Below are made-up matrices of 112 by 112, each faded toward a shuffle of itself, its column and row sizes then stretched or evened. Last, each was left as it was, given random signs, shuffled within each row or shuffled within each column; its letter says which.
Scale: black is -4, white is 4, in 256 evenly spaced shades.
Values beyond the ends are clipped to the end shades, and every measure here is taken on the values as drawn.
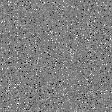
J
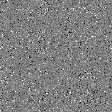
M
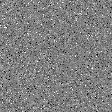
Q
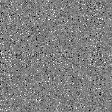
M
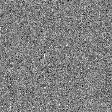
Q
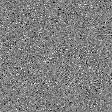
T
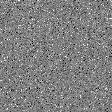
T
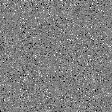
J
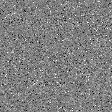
T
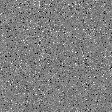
J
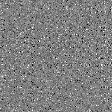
M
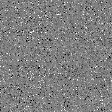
J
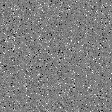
Q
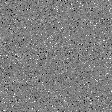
T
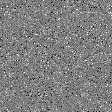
T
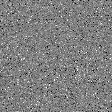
T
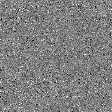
J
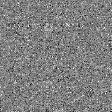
M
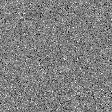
T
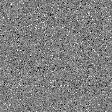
J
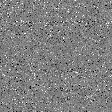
T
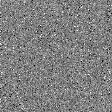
Q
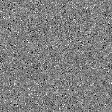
M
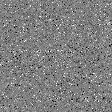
T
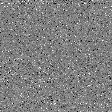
T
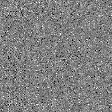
M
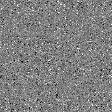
J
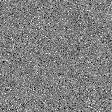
T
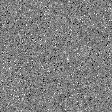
Q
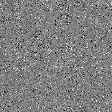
J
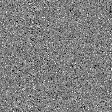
Q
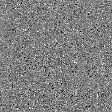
M
